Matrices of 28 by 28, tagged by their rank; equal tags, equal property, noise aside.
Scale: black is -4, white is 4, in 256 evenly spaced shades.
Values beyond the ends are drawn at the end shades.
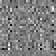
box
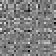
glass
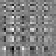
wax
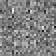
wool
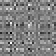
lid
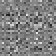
lid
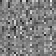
glass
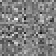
wool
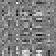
box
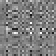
lid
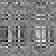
wax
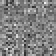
wool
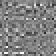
glass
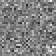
wool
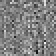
wool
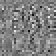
wool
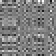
lid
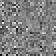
wool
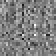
glass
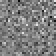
glass
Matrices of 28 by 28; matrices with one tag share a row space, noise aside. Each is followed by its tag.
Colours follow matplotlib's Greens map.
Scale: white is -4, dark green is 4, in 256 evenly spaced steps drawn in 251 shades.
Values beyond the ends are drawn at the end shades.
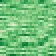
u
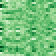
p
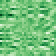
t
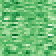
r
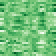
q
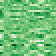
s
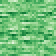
u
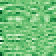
p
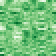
q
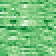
u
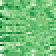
p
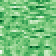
s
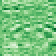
r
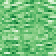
r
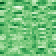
q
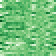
p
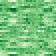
u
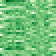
p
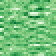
s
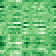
q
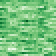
u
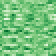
r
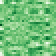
s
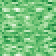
r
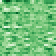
r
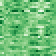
s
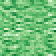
r
